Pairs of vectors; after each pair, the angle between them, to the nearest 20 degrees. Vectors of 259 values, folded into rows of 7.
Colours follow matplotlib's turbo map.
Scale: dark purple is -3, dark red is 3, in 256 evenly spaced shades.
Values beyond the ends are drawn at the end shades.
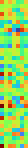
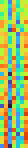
120 degrees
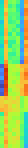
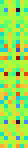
80 degrees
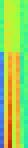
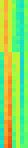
40 degrees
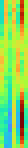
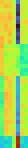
80 degrees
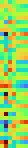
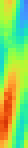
100 degrees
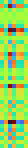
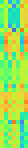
60 degrees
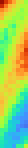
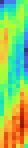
160 degrees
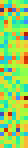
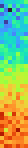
100 degrees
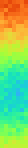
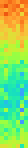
20 degrees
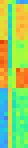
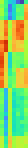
40 degrees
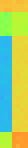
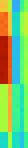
140 degrees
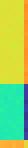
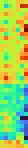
40 degrees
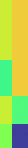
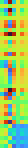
60 degrees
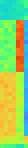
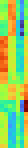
120 degrees
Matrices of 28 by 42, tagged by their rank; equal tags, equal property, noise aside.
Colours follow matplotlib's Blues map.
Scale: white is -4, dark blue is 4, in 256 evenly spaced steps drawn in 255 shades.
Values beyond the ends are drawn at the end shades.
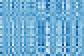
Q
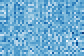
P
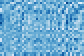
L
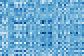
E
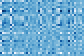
Q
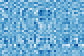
E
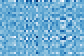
Q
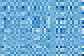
Q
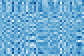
E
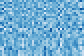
L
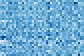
P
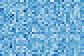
P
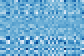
Q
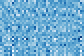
E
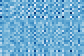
Q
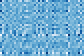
Q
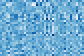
L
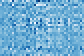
L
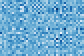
L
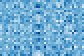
E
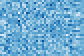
P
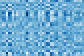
Q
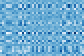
Q
